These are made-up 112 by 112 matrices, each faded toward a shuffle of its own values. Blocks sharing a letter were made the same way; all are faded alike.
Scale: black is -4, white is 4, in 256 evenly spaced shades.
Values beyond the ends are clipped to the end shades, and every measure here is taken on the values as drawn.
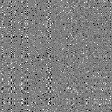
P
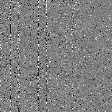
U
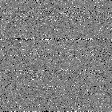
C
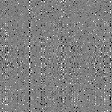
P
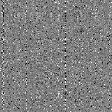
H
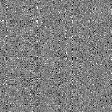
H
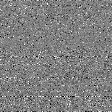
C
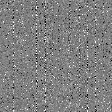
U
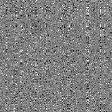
H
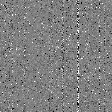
U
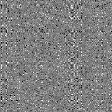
H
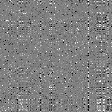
P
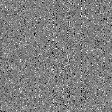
U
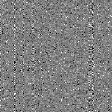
H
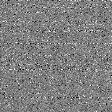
C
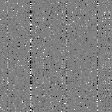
P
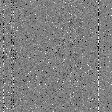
U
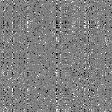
P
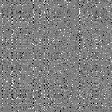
P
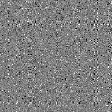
H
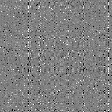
P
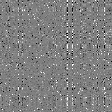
P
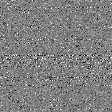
C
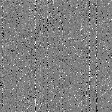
U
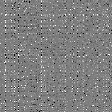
P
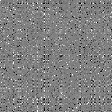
P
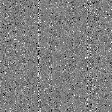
U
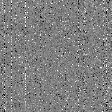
U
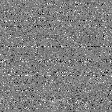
C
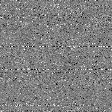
C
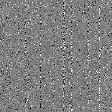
U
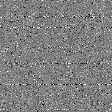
C
